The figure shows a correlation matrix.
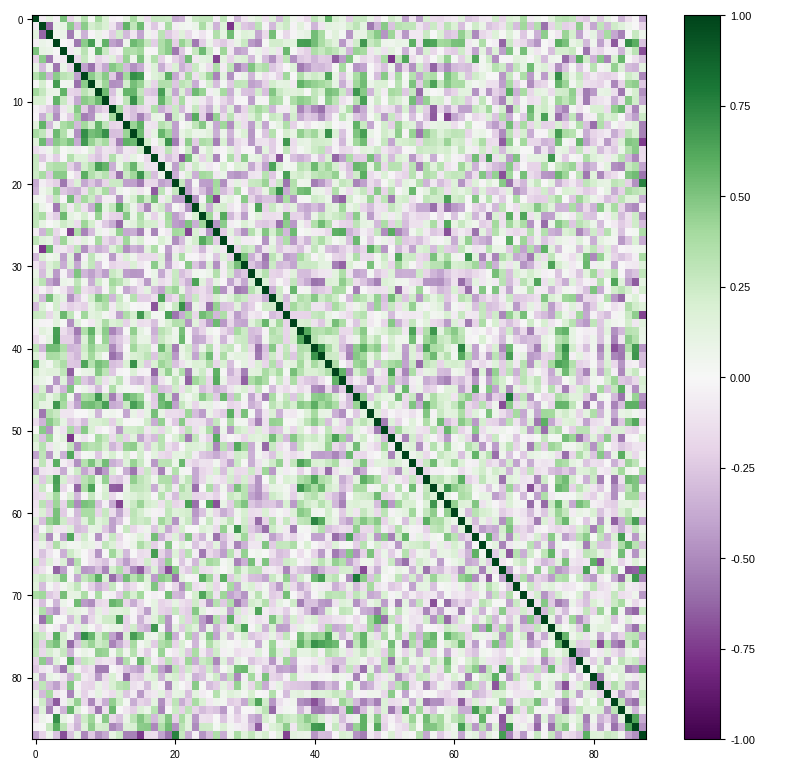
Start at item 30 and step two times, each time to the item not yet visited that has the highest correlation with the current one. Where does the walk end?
17
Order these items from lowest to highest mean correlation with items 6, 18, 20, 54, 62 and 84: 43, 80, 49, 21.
80, 43, 49, 21
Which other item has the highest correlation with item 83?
32
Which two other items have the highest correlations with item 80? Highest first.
66, 33
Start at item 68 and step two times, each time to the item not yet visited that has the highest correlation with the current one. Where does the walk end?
9
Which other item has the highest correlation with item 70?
24
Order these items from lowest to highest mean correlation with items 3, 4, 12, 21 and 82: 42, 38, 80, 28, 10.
80, 28, 42, 38, 10
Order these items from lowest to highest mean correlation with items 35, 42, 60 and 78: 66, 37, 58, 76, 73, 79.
73, 79, 66, 58, 37, 76
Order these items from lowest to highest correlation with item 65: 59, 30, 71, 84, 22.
59, 71, 22, 30, 84
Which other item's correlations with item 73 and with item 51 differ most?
43
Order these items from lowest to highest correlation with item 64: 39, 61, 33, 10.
61, 39, 10, 33
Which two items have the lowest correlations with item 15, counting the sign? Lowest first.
87, 67
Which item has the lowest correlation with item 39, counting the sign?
83
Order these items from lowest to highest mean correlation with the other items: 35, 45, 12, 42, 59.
12, 45, 35, 59, 42
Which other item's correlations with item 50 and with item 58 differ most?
49
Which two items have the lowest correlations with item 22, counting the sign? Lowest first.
26, 44
